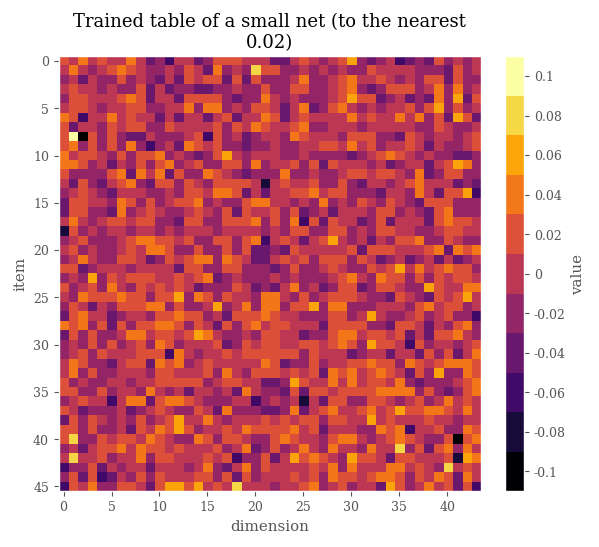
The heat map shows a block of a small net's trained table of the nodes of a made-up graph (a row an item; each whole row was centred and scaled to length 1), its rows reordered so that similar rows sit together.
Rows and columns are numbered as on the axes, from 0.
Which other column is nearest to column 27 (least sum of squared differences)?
31
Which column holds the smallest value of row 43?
0
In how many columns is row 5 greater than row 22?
18
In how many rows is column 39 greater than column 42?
15
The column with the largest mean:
1
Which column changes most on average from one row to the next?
41
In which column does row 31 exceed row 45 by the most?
43
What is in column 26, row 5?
-0.04
